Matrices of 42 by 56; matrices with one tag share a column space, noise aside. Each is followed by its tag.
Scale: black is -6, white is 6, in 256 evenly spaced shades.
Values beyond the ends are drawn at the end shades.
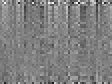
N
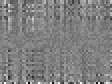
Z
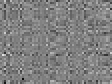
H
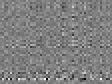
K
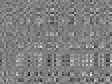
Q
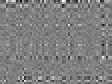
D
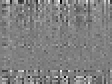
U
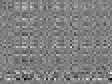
K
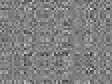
H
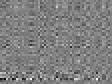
K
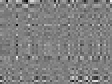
D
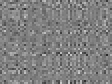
H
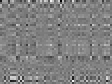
D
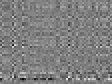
K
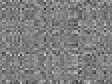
H
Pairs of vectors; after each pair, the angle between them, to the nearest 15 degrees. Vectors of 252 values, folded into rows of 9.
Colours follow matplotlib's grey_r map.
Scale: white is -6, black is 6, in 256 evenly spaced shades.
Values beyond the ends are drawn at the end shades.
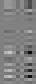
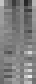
120 degrees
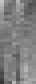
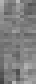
30 degrees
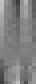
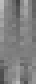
15 degrees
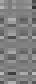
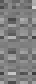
165 degrees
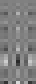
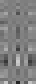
165 degrees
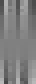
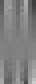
30 degrees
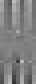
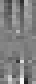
45 degrees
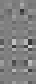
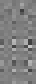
15 degrees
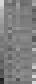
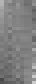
30 degrees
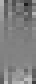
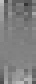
15 degrees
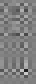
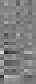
105 degrees
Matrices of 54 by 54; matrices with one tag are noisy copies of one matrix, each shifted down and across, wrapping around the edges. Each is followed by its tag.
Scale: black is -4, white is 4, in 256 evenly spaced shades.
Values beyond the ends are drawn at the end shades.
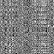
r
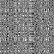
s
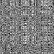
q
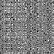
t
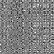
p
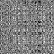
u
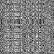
r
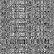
r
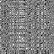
r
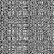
s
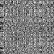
u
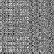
t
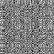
s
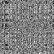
u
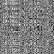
r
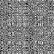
s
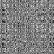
u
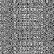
t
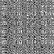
s
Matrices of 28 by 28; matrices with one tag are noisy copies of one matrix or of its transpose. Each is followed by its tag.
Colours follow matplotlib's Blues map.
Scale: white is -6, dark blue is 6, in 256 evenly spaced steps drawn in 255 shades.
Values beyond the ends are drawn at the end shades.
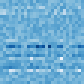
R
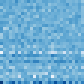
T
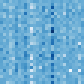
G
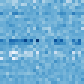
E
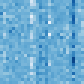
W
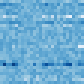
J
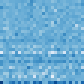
T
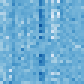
E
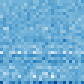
T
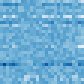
J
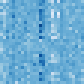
E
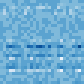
R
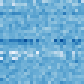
E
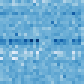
E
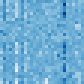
J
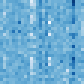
W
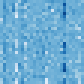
J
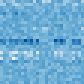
E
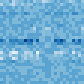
E
